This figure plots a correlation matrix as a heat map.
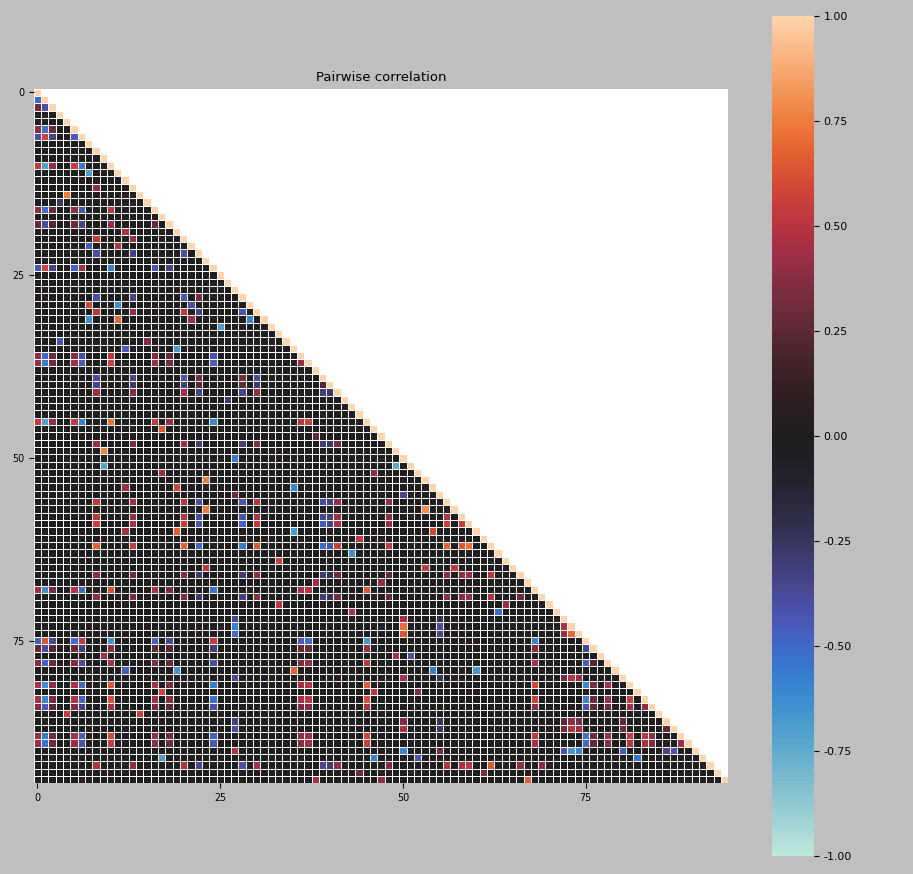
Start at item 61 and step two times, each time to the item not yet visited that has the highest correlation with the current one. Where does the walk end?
93
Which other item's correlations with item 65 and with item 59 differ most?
62
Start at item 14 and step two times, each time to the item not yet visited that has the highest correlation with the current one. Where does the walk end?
85
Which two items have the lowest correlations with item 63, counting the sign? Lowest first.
43, 71
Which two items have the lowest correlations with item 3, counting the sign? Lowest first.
34, 15
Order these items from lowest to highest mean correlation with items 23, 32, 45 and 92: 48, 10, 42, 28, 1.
1, 28, 42, 48, 10
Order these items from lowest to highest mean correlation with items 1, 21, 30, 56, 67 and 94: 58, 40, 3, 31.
40, 3, 31, 58
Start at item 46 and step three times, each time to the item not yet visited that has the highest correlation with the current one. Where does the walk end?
52
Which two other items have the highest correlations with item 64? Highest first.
33, 70
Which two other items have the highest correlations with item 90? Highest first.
27, 55
